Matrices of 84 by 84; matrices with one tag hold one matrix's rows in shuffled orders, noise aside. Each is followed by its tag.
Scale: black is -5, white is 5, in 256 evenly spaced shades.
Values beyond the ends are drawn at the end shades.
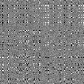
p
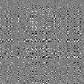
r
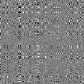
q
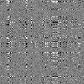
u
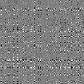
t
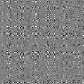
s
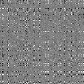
p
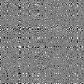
q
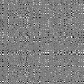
p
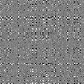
r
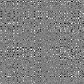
t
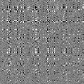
s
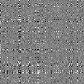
q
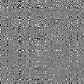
q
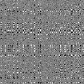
t
